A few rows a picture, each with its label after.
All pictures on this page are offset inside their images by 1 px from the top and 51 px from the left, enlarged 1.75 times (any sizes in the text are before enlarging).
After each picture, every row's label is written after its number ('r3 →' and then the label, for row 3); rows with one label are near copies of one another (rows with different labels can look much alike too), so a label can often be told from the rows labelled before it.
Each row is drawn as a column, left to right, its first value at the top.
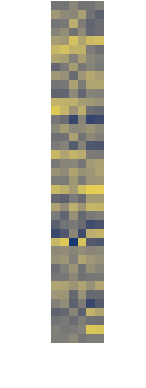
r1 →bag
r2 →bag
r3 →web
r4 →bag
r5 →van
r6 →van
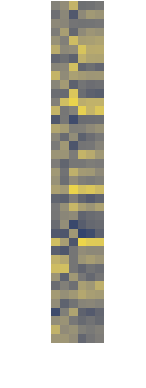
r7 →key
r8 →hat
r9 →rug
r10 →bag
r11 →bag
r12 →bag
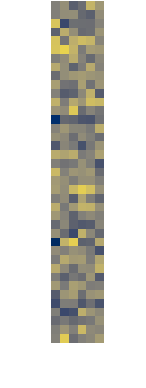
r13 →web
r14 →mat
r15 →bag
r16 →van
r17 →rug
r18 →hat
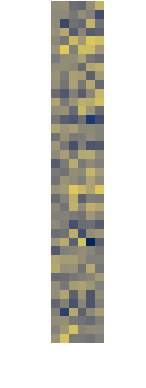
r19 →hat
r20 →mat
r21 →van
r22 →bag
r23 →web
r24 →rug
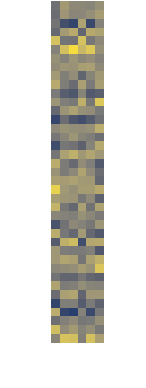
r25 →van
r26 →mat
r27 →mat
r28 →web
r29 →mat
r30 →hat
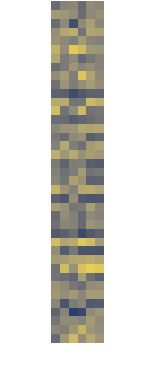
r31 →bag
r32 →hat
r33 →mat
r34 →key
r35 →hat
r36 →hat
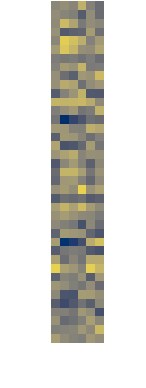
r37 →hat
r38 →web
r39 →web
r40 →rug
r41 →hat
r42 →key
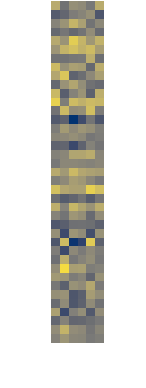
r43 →rug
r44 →key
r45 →web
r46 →web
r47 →bag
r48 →rug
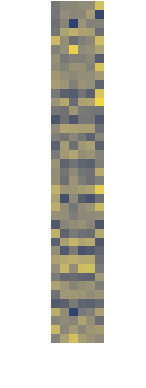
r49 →van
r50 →hat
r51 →mat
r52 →hat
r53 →hat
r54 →rug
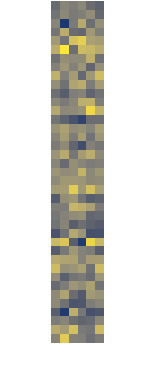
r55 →key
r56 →mat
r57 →van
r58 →web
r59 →bag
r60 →key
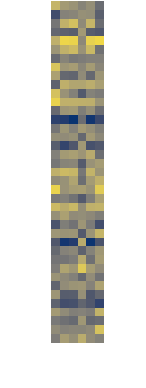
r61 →rug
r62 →web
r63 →web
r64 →hat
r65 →web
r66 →van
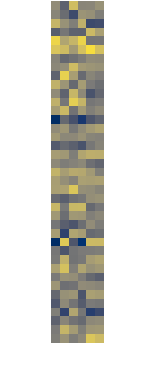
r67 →web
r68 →key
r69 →rug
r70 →web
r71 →mat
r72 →mat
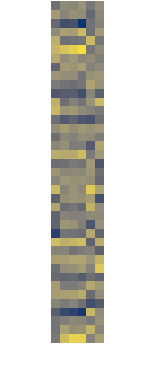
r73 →bag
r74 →mat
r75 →mat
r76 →mat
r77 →van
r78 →hat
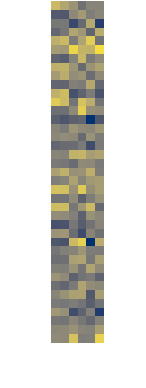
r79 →rug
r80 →rug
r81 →mat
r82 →bag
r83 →web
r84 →mat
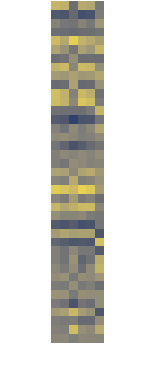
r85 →rug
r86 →rug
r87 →van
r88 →rug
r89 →rug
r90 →key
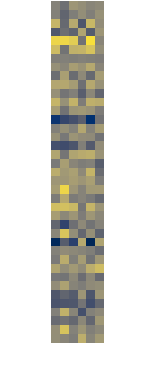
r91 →web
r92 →van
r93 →web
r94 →mat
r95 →web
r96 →hat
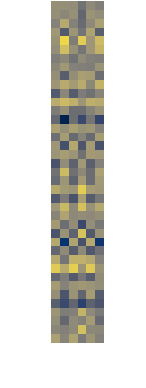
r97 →hat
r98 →web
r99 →hat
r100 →van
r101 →hat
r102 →web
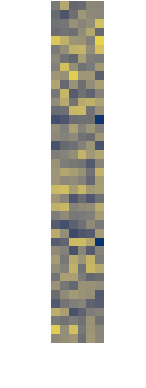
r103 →van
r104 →rug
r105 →key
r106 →bag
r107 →hat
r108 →web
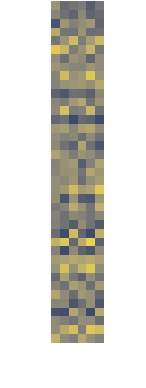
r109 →mat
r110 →key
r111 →van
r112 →hat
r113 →key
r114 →van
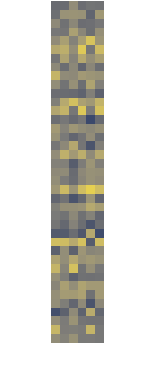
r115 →key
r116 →bag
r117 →hat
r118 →bag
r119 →van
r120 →bag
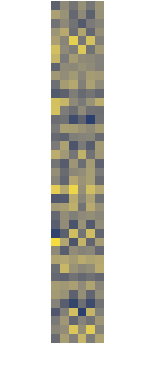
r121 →bag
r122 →hat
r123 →van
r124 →mat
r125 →van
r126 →hat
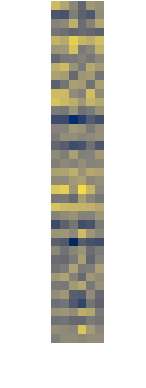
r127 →rug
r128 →rug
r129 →web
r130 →van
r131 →rug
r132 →web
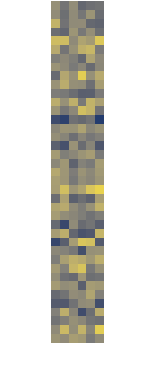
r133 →web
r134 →van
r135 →hat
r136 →key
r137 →bag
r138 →van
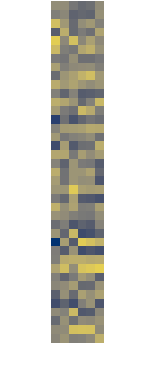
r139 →web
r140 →hat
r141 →van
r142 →key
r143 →key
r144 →hat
